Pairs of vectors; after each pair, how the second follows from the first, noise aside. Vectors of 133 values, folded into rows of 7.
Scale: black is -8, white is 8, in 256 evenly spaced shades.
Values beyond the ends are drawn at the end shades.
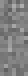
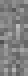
reversed.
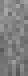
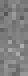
wrapped around, partly zeroed.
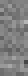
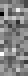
reversed, scaled up.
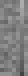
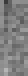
reversed.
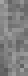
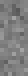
wrapped around, partly zeroed.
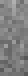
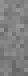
reversed, negated, shrunk.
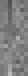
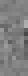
wrapped around, partly zeroed.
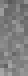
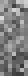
reversed, scaled up.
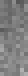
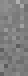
negated, partly zeroed.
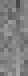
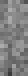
reversed.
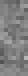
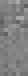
negated, partly zeroed.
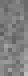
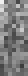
reversed, scaled up.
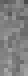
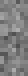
wrapped around.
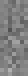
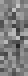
reversed, scaled up.
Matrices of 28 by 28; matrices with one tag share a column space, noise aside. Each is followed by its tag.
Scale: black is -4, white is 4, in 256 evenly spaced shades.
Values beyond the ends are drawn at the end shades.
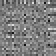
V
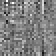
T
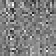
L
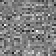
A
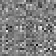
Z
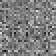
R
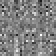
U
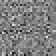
A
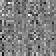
T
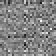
V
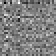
V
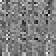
T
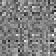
U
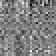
L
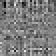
L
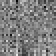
U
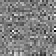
A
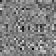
Z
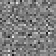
V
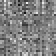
T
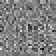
Z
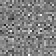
A
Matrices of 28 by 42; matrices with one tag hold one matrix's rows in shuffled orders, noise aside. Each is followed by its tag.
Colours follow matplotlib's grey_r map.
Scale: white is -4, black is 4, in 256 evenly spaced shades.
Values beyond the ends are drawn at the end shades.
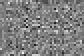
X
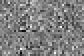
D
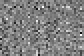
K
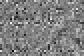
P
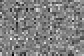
P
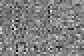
P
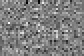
X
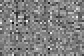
P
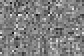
P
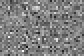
X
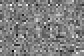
P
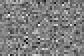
X
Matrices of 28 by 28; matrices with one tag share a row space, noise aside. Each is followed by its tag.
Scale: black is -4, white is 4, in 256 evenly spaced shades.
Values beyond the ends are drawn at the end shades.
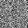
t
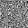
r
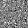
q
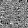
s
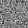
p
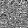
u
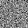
p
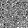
p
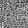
p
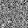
r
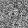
u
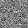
u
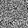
t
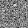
q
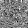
u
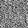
t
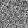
p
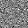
s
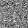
q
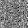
s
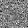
s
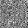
r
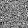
s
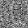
u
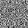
r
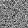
q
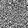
t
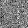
s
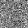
u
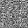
u
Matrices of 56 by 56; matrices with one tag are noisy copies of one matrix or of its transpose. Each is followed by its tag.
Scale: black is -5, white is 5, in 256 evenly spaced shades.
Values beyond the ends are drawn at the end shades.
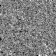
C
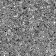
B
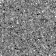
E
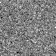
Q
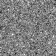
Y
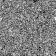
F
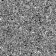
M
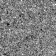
B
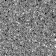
C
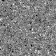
M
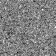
Q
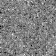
Y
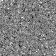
E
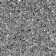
M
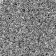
E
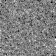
C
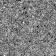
B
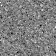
Q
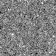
Y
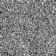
Y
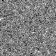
M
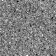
Q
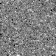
F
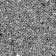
F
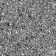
B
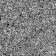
B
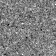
B
